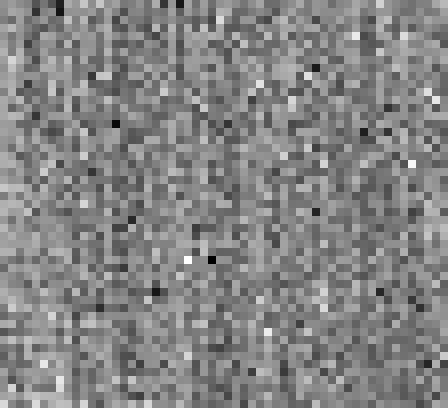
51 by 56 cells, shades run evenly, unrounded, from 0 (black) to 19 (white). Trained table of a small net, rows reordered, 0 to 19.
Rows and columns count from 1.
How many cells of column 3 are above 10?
33
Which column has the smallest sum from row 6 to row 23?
15
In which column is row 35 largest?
23
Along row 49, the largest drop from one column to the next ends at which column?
3
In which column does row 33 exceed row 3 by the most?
24
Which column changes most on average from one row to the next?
55
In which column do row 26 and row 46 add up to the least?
18
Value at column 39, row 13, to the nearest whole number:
12
